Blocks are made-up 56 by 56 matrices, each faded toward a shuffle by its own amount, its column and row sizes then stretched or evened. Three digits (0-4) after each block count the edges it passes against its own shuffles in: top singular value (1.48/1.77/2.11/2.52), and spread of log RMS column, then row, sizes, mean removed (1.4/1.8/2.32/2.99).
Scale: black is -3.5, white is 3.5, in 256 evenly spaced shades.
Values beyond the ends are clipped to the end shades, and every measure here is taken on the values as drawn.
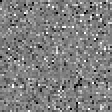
0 0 1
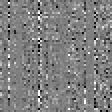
3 4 0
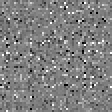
0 2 2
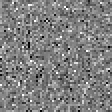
0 1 0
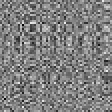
4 2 2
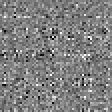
1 2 3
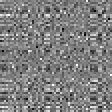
4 1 3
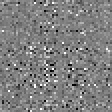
1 2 3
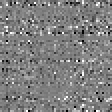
0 2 4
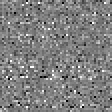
0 0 3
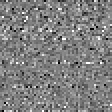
0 0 3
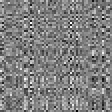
4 4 1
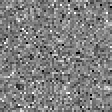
0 0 0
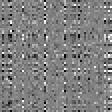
4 4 2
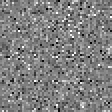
1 1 0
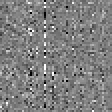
1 3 1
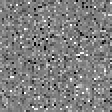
1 1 0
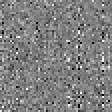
2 2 1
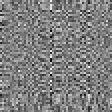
4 3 1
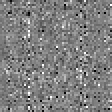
0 3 1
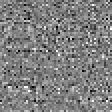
2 1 2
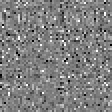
2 1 1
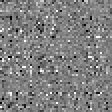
0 2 3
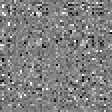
2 2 2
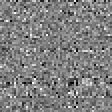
2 1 3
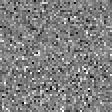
0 0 0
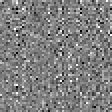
3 2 1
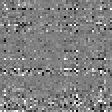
2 2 4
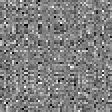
3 2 0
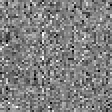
2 2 0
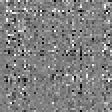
0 3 3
